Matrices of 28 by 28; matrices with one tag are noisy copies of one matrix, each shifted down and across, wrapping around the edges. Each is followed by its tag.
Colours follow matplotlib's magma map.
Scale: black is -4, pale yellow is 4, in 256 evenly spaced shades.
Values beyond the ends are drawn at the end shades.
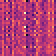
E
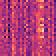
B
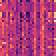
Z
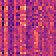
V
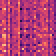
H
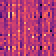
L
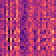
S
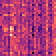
Z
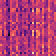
L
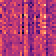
V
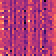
B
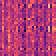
L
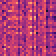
H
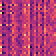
E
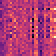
V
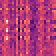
S
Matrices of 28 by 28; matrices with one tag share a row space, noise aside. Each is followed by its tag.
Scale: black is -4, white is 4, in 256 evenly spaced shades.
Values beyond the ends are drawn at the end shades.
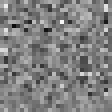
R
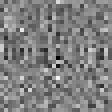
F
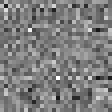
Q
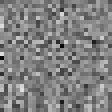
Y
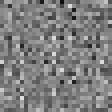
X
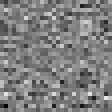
R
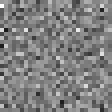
Y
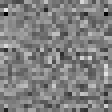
R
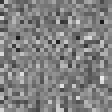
Y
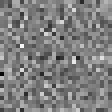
X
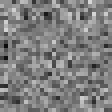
R
